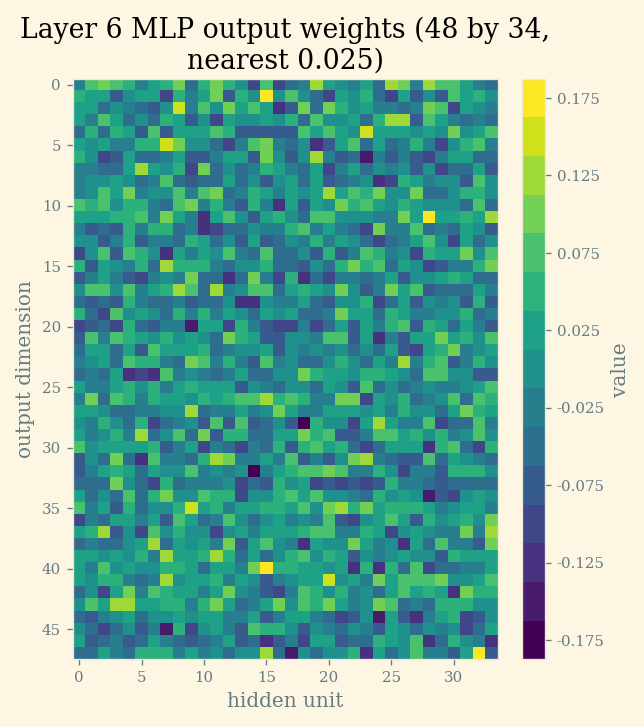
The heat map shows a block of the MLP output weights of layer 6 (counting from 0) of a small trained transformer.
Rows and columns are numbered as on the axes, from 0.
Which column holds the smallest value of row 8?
24
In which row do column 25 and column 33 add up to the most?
36
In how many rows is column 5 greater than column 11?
15
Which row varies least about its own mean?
25
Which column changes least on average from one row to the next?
1
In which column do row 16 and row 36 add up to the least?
0
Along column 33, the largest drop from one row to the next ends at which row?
12
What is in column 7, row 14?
-0.125
